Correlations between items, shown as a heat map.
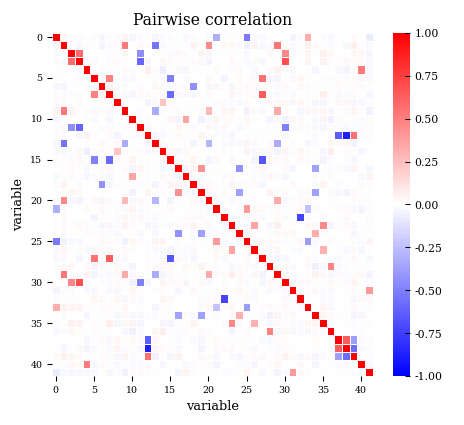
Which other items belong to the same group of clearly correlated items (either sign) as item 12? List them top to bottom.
37, 38, 39
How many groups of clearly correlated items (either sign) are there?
14
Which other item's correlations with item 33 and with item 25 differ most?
0
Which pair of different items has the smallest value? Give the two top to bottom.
12, 38
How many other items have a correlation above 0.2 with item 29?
3
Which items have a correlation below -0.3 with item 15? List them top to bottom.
5, 7, 27
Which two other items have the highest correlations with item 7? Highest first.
27, 5
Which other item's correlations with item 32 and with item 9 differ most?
22
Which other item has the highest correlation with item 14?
8
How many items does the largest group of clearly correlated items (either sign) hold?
5
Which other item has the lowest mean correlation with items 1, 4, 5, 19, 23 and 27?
15
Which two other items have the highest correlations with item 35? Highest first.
23, 26
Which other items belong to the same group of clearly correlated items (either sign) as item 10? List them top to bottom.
17
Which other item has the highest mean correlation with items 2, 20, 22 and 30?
3
